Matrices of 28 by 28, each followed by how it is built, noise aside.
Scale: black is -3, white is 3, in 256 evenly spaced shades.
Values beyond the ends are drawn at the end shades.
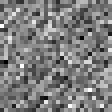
Hankel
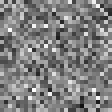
Toeplitz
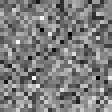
Hankel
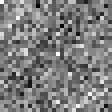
Hankel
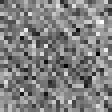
Toeplitz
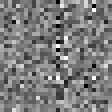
uneven columns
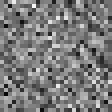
Toeplitz
